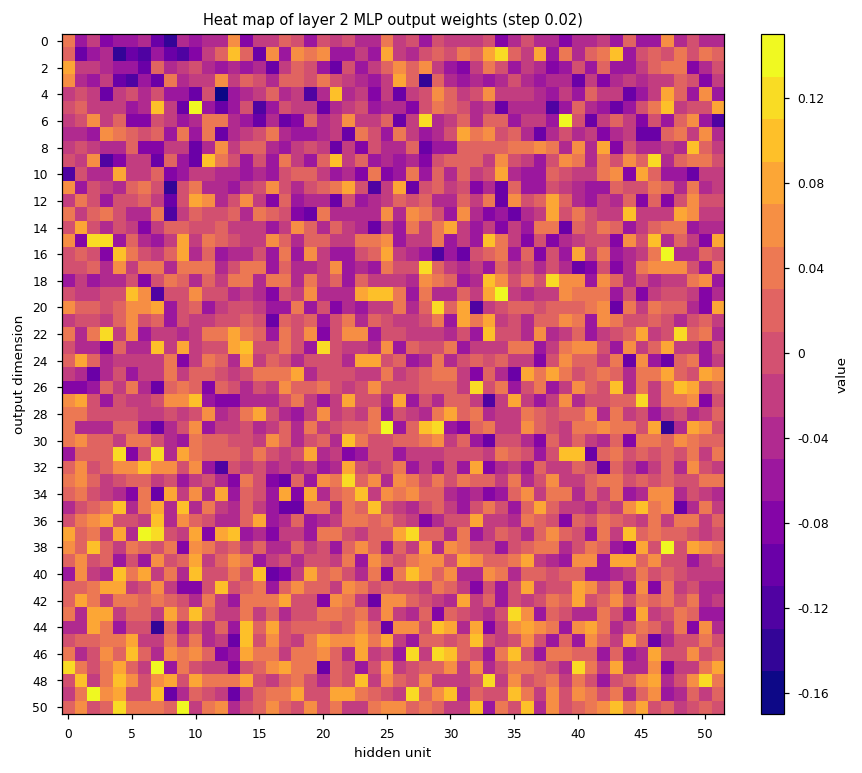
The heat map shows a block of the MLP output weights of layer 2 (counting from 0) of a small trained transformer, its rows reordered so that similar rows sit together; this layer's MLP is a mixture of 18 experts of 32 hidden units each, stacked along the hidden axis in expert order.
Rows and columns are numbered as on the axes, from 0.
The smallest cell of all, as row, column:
4, 12
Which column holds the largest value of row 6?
39
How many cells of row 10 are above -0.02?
18
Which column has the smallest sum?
16
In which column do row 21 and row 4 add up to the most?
33
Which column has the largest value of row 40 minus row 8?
10
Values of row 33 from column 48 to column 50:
0 0 0.04
